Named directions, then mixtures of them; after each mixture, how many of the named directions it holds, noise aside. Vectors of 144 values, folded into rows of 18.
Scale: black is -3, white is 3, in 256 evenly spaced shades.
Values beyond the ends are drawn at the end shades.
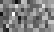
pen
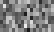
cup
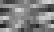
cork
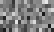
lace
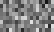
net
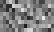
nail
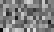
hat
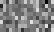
one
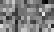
two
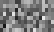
two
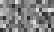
three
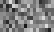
two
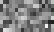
four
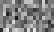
one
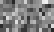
two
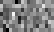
one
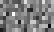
four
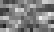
one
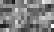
two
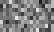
two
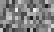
three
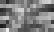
one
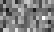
three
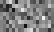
one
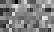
three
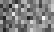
four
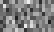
two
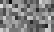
four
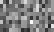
three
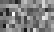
three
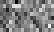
four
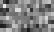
two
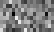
four
